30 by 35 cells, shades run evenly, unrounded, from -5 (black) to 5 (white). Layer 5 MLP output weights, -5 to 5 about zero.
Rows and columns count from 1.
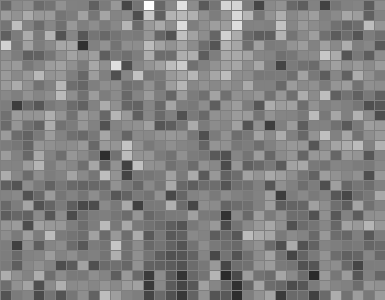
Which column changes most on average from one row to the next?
10
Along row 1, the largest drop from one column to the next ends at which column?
15
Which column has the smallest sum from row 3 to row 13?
8
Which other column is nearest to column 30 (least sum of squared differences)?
24
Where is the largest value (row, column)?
1, 14
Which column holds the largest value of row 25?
11
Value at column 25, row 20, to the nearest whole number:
1
